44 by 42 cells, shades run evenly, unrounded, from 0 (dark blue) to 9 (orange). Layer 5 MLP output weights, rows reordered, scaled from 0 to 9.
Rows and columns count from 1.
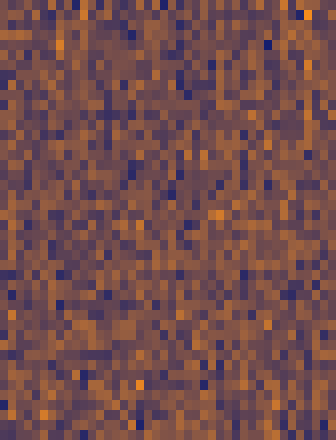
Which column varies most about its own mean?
39
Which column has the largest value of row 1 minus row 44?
11
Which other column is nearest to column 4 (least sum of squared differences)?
24
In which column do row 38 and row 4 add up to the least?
17
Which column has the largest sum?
2
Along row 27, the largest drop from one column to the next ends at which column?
38
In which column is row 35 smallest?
28
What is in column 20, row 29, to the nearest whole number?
4
